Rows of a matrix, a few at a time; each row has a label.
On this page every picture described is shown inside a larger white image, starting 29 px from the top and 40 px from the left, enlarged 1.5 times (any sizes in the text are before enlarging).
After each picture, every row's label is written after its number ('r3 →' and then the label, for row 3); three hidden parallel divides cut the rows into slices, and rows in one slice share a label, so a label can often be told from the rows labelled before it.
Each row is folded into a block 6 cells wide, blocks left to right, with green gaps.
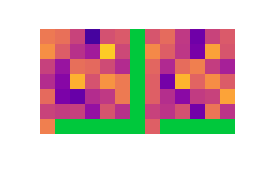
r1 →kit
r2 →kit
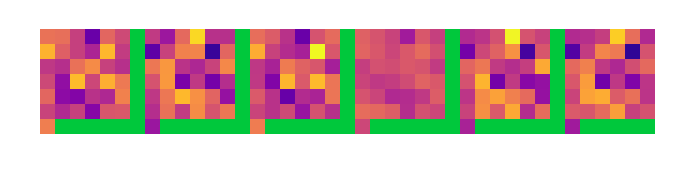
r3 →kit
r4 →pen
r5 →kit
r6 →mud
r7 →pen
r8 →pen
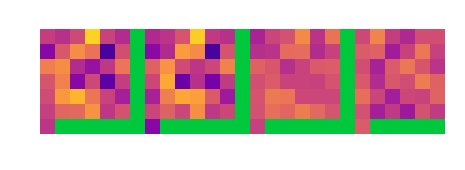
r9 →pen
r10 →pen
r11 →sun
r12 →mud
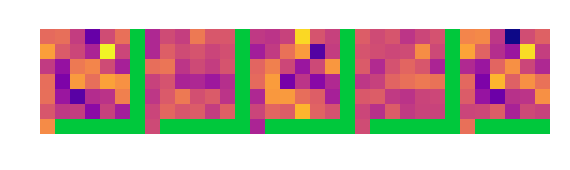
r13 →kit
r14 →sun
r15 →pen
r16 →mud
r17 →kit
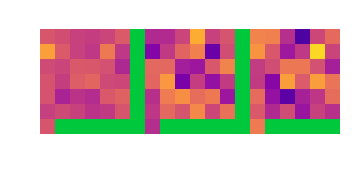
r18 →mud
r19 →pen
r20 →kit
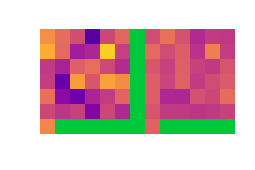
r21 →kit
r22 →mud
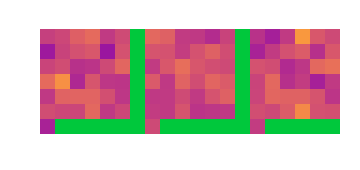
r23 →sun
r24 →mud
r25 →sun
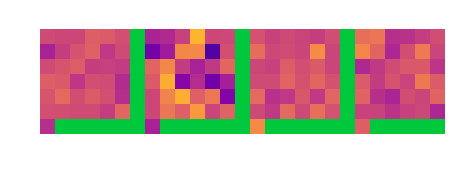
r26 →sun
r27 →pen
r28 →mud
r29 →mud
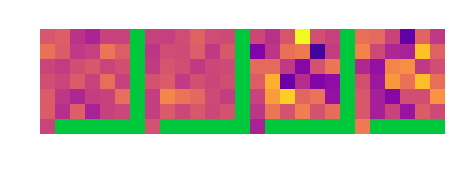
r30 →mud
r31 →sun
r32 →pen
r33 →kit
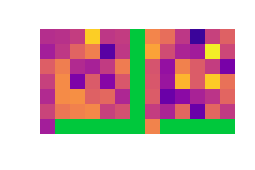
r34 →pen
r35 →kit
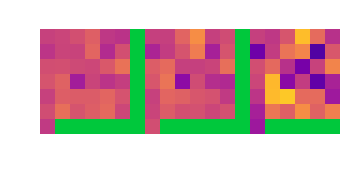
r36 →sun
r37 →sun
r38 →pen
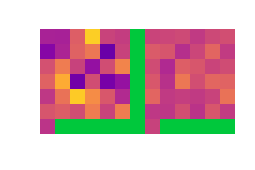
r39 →pen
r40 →mud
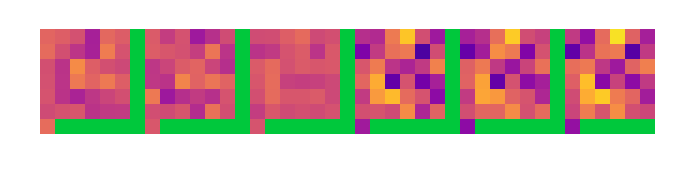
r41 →mud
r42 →mud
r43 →sun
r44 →pen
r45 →pen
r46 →pen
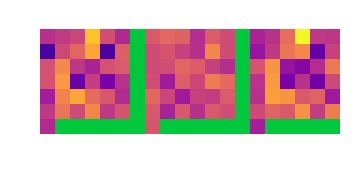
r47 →pen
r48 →mud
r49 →pen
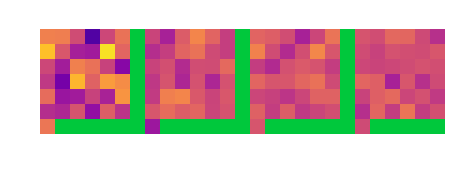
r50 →kit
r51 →sun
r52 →mud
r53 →sun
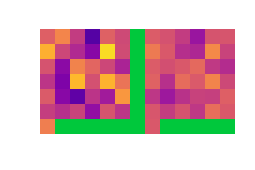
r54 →kit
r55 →mud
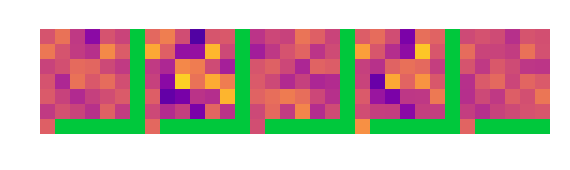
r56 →mud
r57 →kit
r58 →sun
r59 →kit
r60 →mud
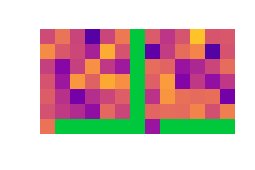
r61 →kit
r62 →pen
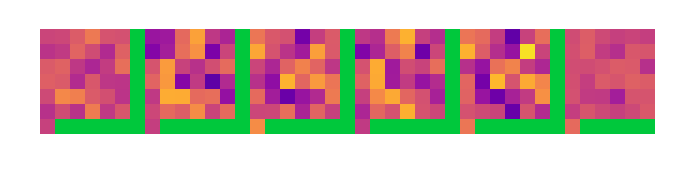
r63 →sun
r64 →pen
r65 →kit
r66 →pen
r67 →kit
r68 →mud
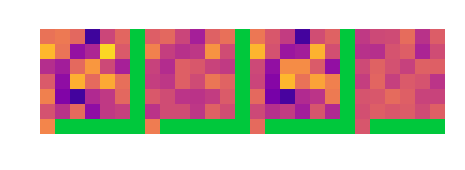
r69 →kit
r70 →mud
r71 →kit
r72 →sun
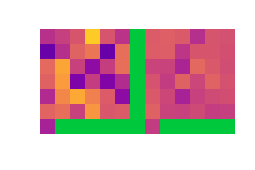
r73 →pen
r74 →mud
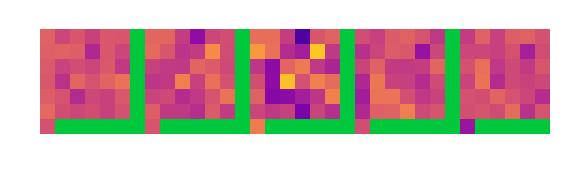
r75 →mud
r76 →mud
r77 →kit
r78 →sun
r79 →sun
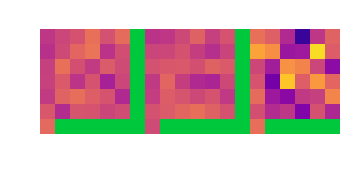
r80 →sun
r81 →sun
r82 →kit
